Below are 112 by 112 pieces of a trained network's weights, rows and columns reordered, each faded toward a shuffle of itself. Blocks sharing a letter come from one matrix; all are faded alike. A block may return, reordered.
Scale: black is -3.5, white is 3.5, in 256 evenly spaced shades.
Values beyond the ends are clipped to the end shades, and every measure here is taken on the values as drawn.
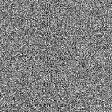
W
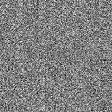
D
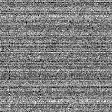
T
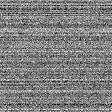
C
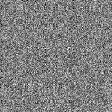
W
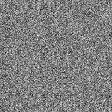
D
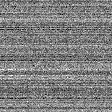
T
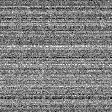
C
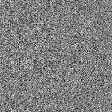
D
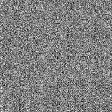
W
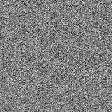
D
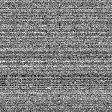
T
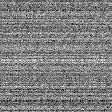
T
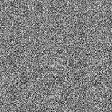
W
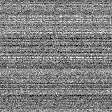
C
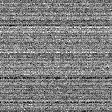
C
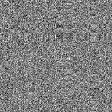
W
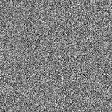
D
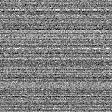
T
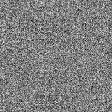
D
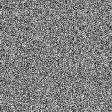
D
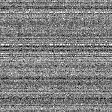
C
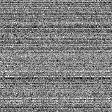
T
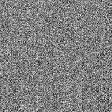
D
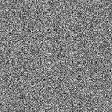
D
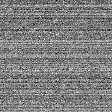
T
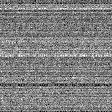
C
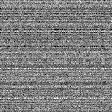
T
